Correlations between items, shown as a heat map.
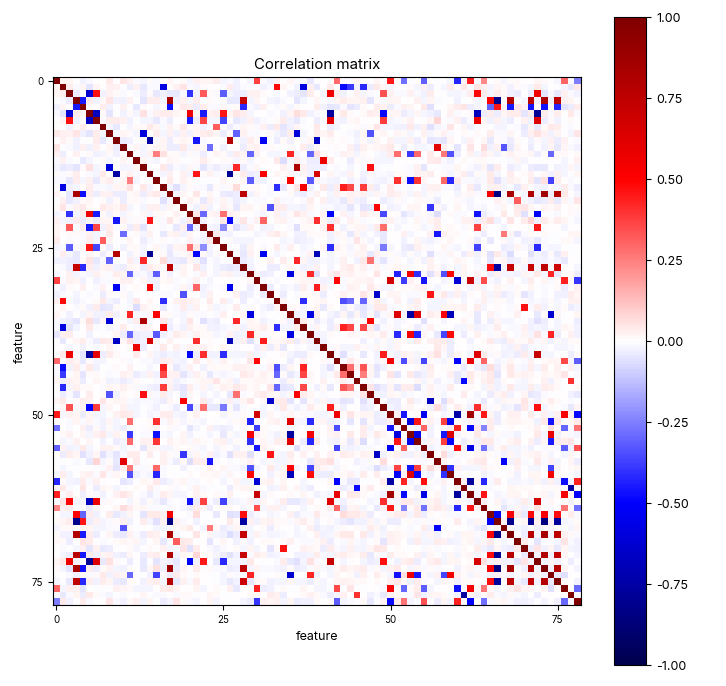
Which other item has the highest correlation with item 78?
60
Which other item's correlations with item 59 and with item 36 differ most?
13
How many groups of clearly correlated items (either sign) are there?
14
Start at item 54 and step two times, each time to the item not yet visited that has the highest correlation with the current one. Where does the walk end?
51
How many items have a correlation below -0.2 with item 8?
4
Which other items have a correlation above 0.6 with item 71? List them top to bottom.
3, 17, 28, 68, 73, 75
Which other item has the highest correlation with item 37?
16
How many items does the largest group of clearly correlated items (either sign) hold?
11
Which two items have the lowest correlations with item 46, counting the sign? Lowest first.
1, 33
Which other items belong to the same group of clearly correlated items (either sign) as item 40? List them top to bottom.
12
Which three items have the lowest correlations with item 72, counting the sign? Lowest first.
5, 20, 25
